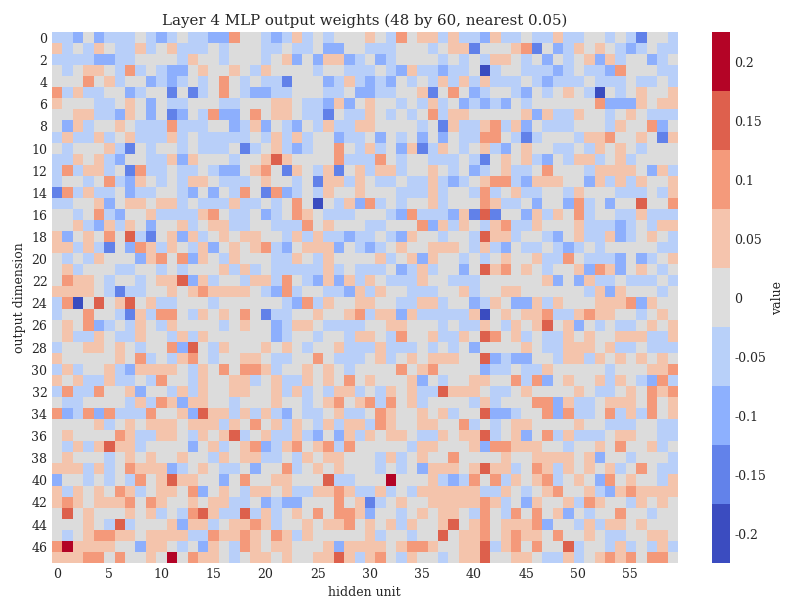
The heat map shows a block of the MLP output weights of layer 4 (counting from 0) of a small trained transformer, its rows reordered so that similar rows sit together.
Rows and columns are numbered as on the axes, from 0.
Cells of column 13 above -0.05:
28
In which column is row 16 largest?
41
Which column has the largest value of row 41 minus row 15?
25
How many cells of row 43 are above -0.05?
47
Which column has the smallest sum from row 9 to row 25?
33
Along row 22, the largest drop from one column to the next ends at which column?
13
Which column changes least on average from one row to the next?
24
